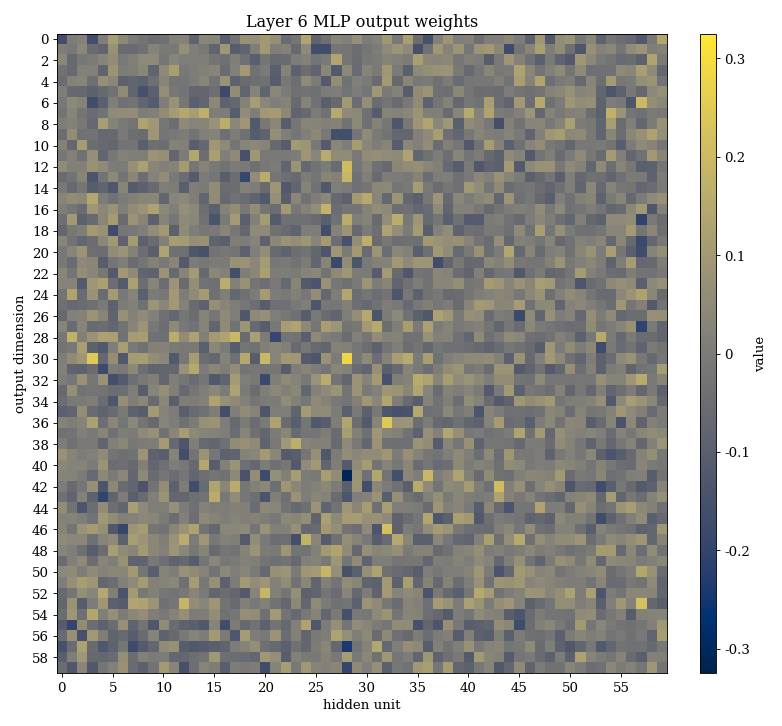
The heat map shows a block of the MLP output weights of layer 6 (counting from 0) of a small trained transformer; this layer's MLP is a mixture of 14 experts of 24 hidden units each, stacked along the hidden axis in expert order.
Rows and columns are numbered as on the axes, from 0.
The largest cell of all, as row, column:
30, 28
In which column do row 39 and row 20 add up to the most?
44
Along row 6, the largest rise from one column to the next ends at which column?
57
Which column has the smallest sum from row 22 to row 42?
54
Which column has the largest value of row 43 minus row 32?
15
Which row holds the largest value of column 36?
41
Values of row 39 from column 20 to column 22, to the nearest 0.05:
0.1 0.05 -0.1
